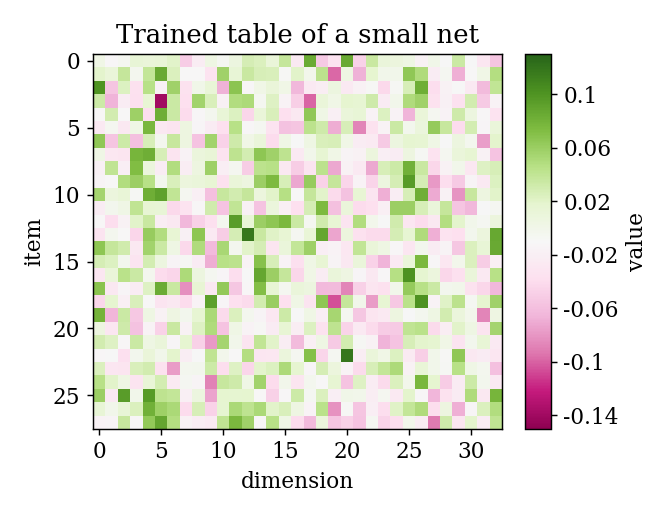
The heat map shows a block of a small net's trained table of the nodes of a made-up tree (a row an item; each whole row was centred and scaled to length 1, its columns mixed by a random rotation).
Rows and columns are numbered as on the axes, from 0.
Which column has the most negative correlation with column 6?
27
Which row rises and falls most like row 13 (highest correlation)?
26
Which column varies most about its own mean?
5
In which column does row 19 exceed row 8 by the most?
19
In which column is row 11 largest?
18
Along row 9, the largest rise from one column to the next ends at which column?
17
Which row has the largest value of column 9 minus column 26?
22
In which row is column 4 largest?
25
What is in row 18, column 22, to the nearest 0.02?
-0.08
